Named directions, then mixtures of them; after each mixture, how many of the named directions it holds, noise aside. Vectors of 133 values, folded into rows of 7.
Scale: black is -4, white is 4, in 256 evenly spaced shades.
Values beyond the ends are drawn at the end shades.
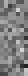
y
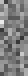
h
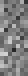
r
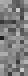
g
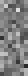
four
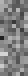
two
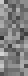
three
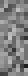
two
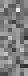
three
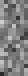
three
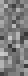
four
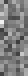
one
